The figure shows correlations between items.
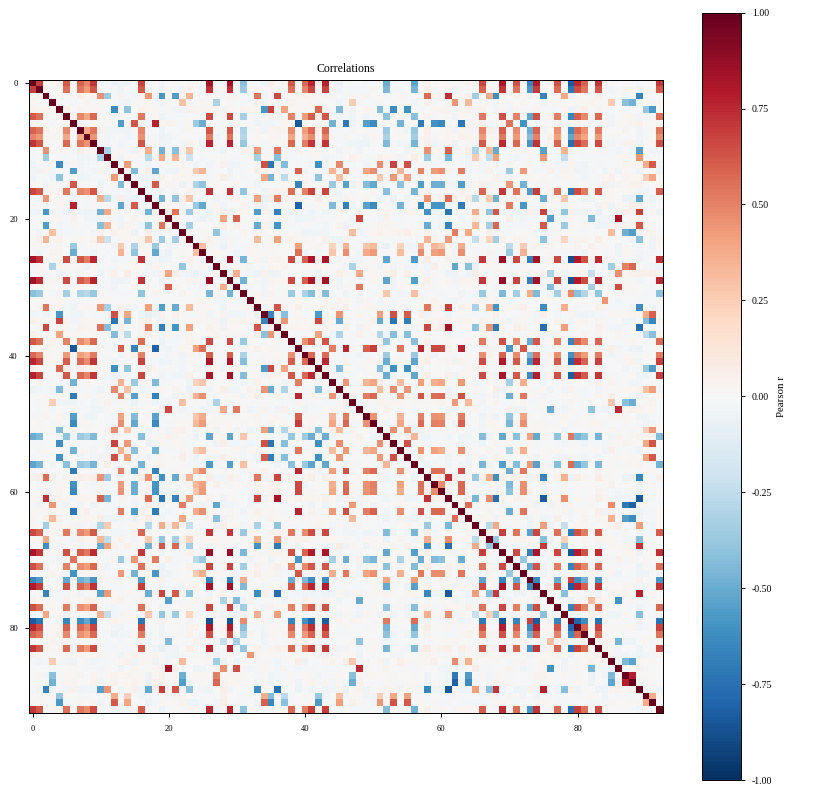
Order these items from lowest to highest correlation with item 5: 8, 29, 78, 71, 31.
31, 78, 8, 71, 29
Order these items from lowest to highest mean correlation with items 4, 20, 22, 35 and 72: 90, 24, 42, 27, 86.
90, 27, 24, 86, 42
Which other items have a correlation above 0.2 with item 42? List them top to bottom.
4, 35, 37
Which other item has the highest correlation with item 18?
6
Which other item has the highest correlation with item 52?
79
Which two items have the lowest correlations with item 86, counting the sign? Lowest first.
76, 82
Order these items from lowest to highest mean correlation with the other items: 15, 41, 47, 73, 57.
73, 15, 47, 57, 41
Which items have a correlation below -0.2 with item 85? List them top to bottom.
27, 87, 88
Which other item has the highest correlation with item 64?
62
